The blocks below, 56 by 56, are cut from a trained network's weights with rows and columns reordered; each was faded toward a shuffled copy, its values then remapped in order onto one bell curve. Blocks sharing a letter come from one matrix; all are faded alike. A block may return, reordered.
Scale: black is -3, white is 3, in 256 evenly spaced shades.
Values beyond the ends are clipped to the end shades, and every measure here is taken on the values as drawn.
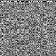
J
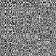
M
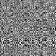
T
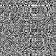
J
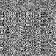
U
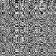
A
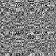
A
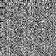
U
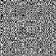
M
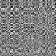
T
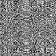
U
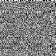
J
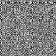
A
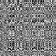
T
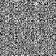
U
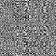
M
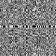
J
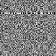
J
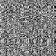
U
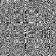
M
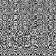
T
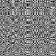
T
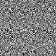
J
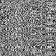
U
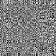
M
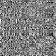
U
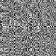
M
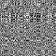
T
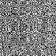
U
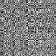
A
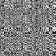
A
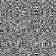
J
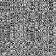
U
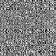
U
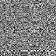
J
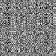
U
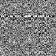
J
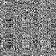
U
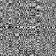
M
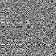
J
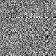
J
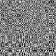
A
